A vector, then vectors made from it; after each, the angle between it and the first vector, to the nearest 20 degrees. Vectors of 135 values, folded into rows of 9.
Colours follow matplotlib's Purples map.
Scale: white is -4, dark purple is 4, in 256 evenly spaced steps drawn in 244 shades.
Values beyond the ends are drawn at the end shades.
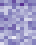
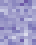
40 degrees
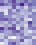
20 degrees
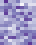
140 degrees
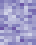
60 degrees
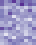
40 degrees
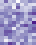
100 degrees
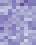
20 degrees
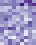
40 degrees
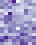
80 degrees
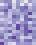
140 degrees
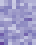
140 degrees
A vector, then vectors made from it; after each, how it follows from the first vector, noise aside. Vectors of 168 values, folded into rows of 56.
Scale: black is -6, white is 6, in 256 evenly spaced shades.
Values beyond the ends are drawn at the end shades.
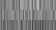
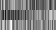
wrapped around, scaled up.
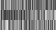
wrapped around, scaled up.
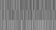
negated, shrunk.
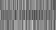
wrapped around.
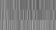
negated, shrunk.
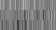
reversed, negated, partly zeroed.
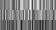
scaled up.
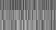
reversed.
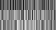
reversed, scaled up.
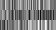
wrapped around, scaled up.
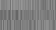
wrapped around, negated, shrunk.
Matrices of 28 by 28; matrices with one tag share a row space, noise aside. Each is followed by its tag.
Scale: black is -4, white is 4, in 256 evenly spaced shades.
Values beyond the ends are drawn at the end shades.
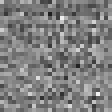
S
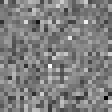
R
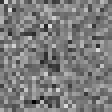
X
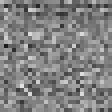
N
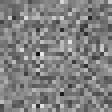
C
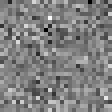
R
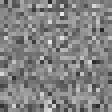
S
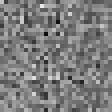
X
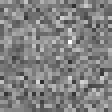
C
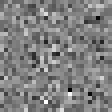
X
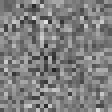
X
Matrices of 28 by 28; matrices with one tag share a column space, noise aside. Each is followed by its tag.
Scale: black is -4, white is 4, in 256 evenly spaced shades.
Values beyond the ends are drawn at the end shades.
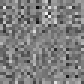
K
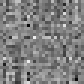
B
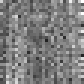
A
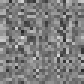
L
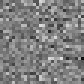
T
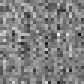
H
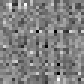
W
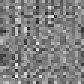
K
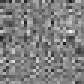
L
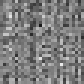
A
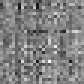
W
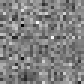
B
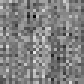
A
